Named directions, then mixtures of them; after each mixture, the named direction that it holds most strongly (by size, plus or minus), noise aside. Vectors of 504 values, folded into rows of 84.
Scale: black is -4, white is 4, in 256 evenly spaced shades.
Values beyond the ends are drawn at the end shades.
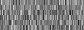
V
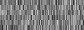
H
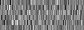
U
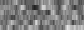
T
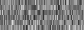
V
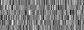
V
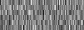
V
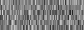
V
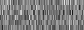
V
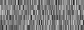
H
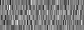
U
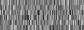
V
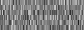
V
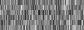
V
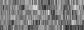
T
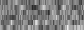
T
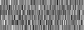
U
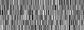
V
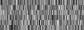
H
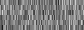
H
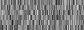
H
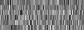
V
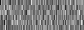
U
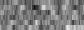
T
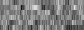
T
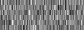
V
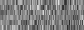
H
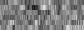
T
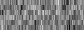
T
